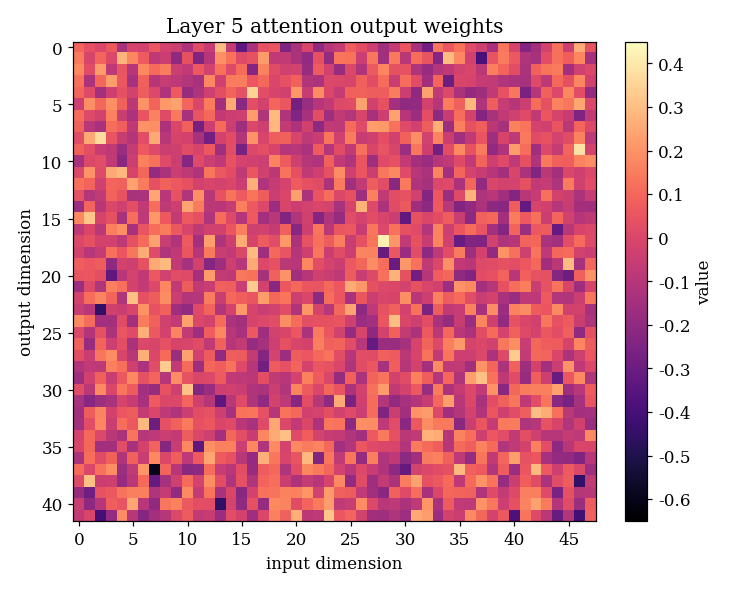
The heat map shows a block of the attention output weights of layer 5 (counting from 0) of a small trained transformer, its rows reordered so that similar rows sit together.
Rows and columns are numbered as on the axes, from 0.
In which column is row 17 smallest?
35
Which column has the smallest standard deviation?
14
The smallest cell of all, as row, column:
37, 7
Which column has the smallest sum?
11
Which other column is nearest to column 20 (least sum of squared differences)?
23
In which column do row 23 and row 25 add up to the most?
6
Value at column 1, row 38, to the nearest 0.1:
0.3
